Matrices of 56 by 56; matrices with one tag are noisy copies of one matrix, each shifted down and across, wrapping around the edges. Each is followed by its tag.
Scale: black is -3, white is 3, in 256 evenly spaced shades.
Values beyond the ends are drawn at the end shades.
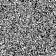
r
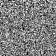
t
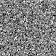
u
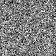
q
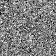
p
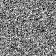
p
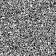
t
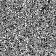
q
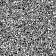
t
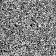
r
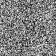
r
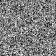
p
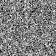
q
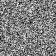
p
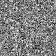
q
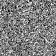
r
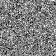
p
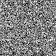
u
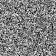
u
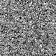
u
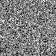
q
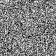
t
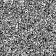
p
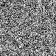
q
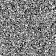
r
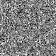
q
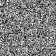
t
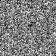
q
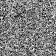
q
